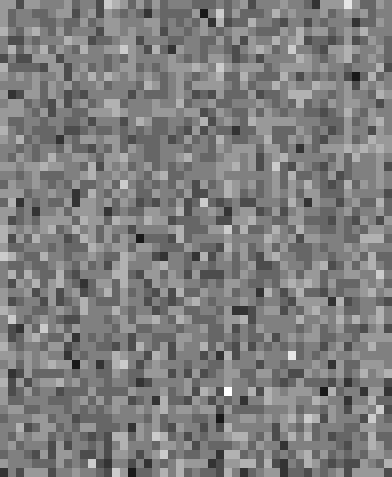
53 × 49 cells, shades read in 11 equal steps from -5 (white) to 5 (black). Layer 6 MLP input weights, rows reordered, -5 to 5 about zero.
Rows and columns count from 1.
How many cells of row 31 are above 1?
6
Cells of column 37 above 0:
10
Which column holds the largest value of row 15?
30
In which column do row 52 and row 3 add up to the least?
32
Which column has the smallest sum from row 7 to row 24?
48
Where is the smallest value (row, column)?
44, 29
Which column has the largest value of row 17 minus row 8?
38
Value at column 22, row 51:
1
